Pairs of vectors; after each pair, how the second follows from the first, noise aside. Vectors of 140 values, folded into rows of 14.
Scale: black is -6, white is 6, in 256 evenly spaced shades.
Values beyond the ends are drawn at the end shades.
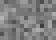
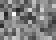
reversed, negated, scaled up.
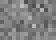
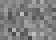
reversed.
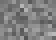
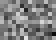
negated, scaled up.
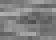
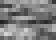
wrapped around, negated, scaled up.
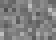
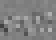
reversed, negated, partly zeroed.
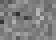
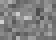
negated.
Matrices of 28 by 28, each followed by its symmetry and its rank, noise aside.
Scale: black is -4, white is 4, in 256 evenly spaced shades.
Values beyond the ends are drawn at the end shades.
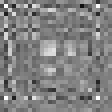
symmetric, rank two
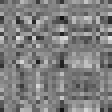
no symmetry, rank two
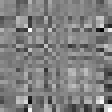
symmetric, rank two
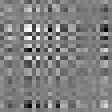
symmetric, rank one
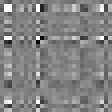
symmetric, rank one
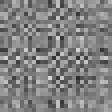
symmetric, rank two
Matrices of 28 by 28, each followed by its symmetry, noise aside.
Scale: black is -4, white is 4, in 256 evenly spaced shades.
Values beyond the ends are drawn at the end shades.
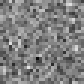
symmetric.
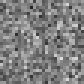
mirrored top to bottom.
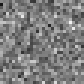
no symmetry.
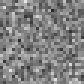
no symmetry.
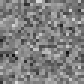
no symmetry.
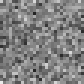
mirrored top to bottom.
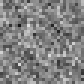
symmetric across the other diagonal.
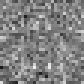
mirrored left to right.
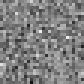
no symmetry.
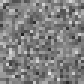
symmetric.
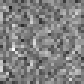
mirrored top to bottom.
